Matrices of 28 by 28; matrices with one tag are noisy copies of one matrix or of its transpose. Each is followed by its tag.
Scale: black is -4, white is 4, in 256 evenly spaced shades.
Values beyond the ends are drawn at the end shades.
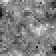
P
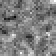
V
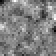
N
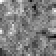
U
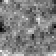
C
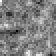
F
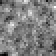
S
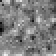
C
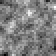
S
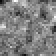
N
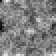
C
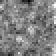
C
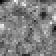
N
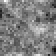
P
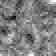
V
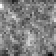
P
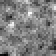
S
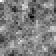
F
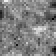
P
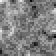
U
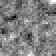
V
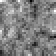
U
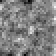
C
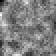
N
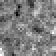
V
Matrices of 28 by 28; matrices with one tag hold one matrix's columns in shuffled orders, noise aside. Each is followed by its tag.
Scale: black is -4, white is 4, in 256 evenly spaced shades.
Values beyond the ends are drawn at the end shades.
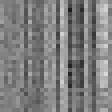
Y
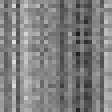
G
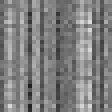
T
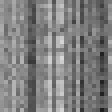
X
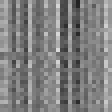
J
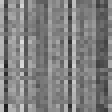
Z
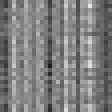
Z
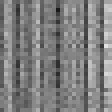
Y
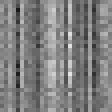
Y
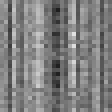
Y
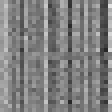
J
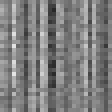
Y
